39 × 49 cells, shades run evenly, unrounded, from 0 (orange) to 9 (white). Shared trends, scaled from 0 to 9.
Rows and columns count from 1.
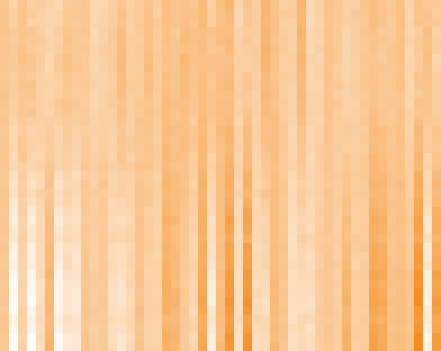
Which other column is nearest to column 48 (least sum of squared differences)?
24
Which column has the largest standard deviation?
47
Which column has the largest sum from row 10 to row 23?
2
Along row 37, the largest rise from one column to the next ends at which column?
48
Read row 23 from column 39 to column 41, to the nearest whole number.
4 5 5
